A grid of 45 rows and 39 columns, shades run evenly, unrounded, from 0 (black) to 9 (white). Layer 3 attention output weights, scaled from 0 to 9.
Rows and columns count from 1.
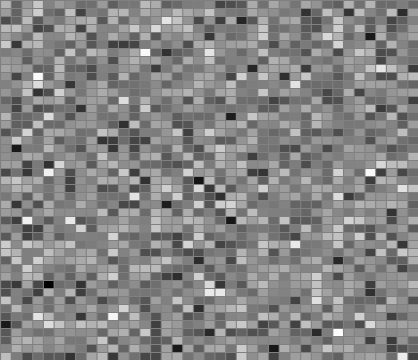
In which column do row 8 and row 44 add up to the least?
17
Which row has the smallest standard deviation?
8
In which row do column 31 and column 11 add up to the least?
19
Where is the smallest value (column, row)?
5, 36
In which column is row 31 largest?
28
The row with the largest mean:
31
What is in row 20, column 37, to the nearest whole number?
4
